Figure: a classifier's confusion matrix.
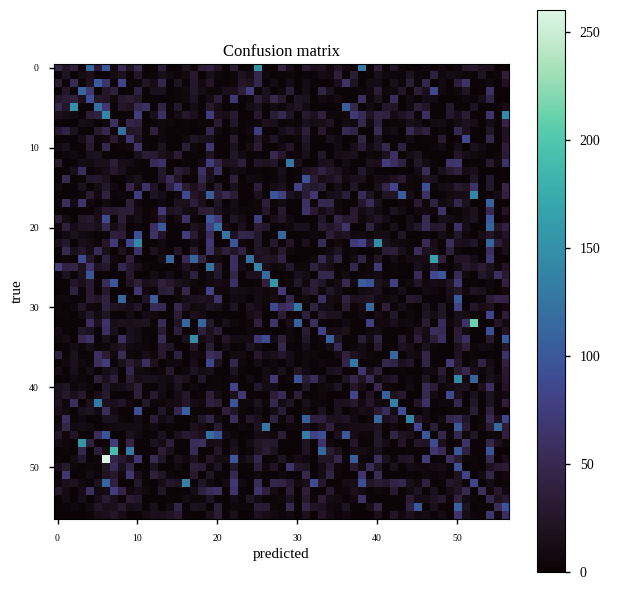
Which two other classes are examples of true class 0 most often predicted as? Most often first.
25, 38
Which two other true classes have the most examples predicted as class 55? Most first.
45, 26
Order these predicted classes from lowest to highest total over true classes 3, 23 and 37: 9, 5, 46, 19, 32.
32, 9, 46, 5, 19
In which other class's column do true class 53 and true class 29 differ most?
12
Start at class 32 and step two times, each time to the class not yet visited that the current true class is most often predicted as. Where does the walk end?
16
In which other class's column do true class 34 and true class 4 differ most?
17
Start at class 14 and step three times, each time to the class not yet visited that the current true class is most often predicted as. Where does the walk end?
38
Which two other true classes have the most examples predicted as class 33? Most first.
48, 46
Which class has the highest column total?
6
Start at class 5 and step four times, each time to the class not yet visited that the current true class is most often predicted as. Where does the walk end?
19
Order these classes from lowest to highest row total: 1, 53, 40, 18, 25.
1, 40, 18, 53, 25
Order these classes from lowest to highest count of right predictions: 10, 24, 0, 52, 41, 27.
0, 10, 52, 41, 24, 27
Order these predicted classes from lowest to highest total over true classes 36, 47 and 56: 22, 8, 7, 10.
10, 22, 8, 7
